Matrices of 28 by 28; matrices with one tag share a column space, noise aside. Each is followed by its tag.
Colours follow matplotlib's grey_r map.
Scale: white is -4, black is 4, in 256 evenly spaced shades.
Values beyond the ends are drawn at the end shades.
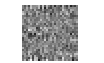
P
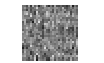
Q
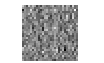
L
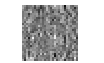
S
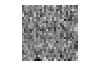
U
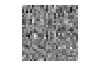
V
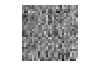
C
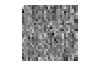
S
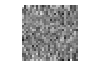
P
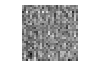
C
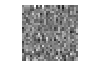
P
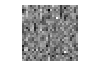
L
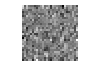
P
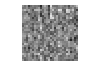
L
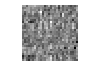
Q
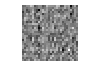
L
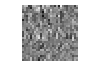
V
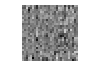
S
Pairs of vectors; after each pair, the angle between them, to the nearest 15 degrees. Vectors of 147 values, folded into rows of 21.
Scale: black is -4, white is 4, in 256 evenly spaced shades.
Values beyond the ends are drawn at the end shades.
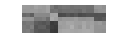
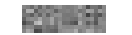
75 degrees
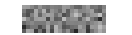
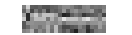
60 degrees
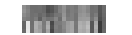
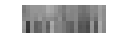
165 degrees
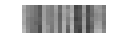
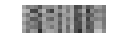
30 degrees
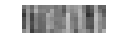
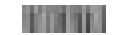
75 degrees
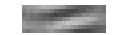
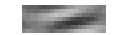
165 degrees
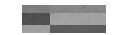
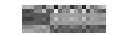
45 degrees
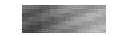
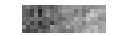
30 degrees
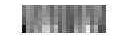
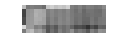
105 degrees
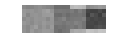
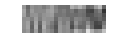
45 degrees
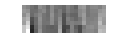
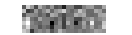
60 degrees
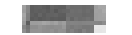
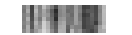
75 degrees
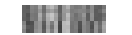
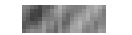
105 degrees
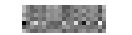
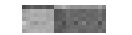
105 degrees
